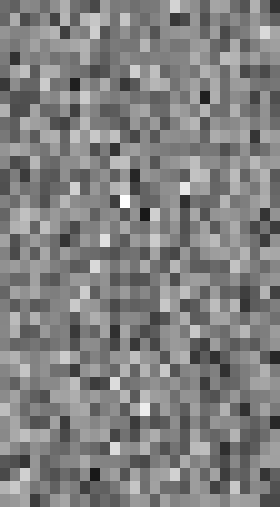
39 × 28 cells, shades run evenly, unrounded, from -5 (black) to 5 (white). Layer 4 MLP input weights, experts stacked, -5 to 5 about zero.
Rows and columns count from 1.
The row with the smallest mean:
27
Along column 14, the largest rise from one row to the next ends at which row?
28
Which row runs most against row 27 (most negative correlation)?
38
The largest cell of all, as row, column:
16, 13
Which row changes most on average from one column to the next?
37
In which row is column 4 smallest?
39
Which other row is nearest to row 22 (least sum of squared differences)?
36
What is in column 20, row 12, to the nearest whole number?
-1
